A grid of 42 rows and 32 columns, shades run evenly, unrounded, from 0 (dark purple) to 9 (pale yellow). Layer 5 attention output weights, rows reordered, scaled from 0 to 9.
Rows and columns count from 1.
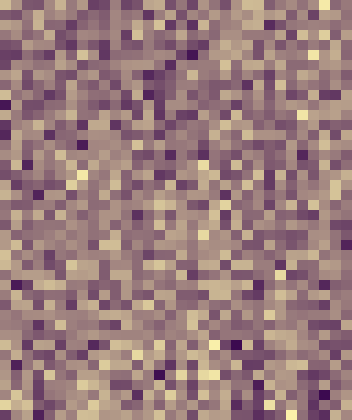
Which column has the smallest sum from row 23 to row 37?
24
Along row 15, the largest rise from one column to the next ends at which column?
9
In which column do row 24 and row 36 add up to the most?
19
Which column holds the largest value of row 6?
29
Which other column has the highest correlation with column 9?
3
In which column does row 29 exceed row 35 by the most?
22
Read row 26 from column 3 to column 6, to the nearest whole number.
5 4 2 4
